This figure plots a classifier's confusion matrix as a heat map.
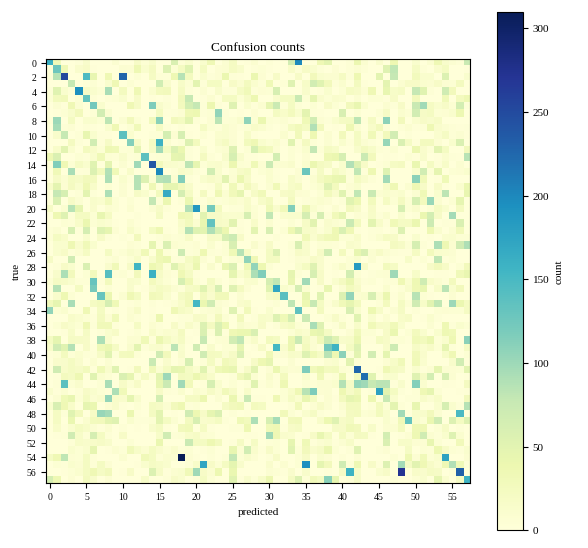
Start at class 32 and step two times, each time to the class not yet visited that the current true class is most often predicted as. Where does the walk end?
23
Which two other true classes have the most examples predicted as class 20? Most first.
33, 56
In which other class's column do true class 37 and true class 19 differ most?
52
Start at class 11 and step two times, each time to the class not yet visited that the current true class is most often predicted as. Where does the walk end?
35
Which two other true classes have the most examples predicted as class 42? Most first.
28, 44
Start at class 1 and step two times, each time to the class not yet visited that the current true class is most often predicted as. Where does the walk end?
57
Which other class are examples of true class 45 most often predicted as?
36
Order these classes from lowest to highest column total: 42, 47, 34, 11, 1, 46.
11, 47, 34, 46, 1, 42
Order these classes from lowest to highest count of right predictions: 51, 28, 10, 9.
9, 51, 28, 10
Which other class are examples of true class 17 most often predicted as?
12
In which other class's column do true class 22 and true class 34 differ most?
0
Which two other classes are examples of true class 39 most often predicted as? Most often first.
31, 38
